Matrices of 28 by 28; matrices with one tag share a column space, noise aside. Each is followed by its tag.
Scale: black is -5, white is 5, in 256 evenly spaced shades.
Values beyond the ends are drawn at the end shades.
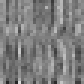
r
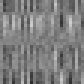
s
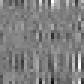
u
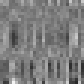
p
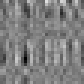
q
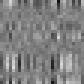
u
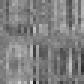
r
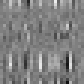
u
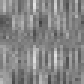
s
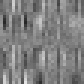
s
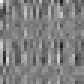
q
